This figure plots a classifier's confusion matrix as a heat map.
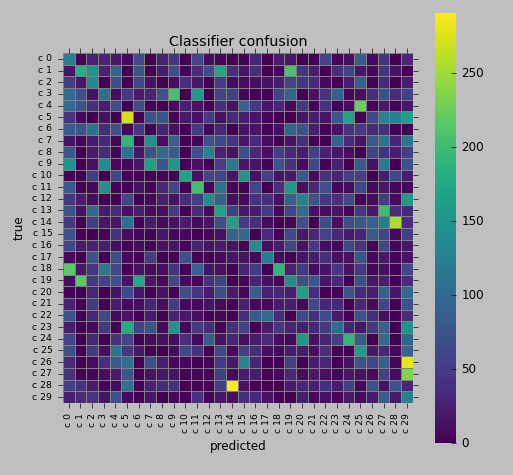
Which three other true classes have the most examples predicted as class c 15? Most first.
c 10, c 26, c 4
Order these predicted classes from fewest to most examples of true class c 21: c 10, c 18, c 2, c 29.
c 10, c 18, c 2, c 29
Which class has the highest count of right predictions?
c 5
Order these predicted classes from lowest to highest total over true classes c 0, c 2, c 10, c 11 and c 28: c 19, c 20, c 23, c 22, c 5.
c 23, c 5, c 20, c 22, c 19
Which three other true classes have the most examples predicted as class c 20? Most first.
c 24, c 12, c 13
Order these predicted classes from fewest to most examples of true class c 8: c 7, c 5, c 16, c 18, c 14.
c 14, c 16, c 18, c 7, c 5
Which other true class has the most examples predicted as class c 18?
c 9
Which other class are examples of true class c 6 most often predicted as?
c 2
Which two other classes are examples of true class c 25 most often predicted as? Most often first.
c 4, c 29
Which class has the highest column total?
c 29
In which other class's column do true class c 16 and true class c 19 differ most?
c 1
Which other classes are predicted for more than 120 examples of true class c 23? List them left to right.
c 5, c 9, c 29
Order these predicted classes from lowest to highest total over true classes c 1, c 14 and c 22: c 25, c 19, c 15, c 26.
c 15, c 26, c 25, c 19
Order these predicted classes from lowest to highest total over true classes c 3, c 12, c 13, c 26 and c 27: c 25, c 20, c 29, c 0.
c 25, c 20, c 0, c 29
